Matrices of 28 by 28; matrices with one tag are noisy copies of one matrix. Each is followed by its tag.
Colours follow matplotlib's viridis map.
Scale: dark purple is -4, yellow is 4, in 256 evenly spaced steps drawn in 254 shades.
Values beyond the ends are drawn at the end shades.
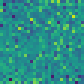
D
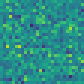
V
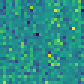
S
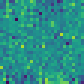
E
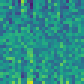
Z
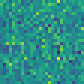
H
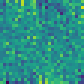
E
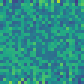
D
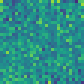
D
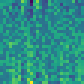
Z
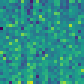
Z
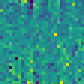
Z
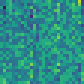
S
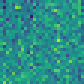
S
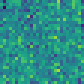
S
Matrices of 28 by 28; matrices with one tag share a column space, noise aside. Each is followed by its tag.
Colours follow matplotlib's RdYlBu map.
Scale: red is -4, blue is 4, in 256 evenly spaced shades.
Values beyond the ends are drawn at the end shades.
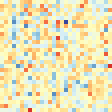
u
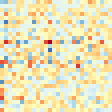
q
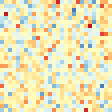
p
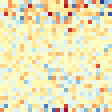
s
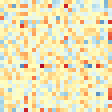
u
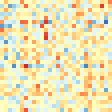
u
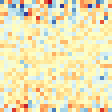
s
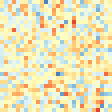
p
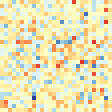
q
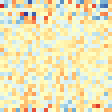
s
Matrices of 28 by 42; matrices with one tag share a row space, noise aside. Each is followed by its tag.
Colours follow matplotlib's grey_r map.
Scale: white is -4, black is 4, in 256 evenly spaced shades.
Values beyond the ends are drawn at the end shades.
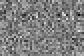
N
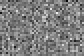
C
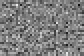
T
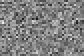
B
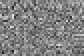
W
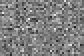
B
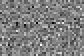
C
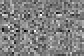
W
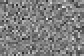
N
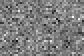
T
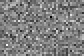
T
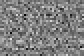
T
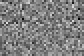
N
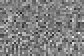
N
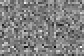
W
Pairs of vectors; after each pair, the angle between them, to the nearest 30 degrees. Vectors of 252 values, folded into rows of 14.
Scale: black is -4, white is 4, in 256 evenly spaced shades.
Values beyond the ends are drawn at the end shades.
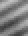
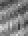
150 degrees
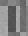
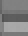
90 degrees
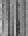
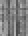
30 degrees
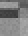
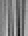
90 degrees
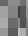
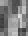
150 degrees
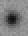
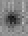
30 degrees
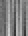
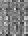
120 degrees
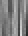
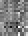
120 degrees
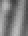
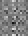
90 degrees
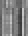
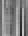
60 degrees
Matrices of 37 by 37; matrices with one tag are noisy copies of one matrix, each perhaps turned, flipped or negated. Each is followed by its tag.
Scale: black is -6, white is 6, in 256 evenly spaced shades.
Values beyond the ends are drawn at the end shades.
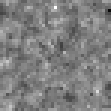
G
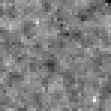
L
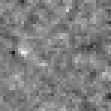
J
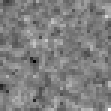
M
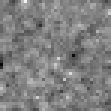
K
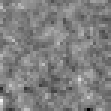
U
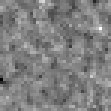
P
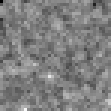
M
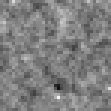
J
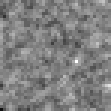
M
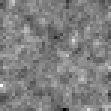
K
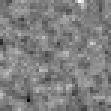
P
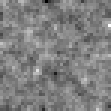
K
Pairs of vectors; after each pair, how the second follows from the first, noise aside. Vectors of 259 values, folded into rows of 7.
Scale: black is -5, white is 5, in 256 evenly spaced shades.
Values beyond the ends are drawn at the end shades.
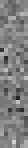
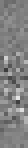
negated, partly zeroed.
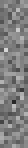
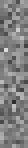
copied.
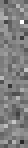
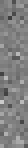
wrapped around, partly zeroed.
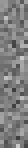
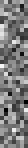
wrapped around, scaled up.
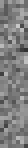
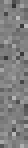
wrapped around, partly zeroed.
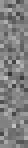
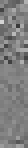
wrapped around, partly zeroed.
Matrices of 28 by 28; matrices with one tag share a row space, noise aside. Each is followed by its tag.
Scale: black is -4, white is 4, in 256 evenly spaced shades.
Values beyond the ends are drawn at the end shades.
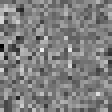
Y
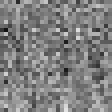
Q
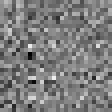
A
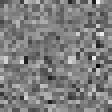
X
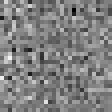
A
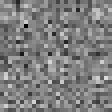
Q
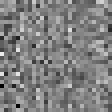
Y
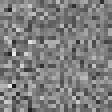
A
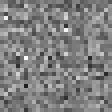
Q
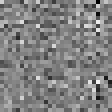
X
